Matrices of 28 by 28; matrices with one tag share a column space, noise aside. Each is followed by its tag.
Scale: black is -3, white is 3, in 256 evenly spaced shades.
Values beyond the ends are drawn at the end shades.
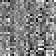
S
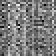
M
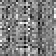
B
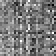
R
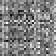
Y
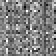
R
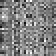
B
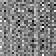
M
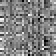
S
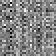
M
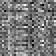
M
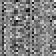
M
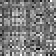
S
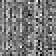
S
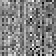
S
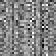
M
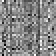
S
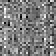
B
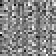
R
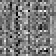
R
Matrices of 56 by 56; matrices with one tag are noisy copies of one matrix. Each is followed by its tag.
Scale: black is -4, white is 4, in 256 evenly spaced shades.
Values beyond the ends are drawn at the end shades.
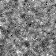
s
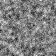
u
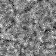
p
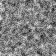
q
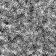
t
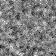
u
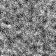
t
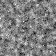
p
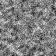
u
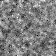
s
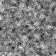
q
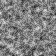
u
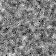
q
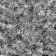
t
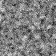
q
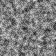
p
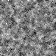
p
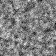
p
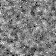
u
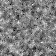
u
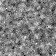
q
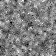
s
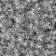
p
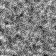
t
